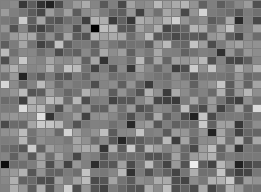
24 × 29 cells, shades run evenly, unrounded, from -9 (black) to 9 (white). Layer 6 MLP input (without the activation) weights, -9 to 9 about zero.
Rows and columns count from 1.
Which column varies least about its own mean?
2
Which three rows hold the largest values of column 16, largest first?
17, 8, 3
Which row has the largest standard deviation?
21
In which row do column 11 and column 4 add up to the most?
19
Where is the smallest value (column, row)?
11, 4
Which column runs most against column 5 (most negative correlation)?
28
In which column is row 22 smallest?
15
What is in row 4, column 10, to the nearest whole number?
1
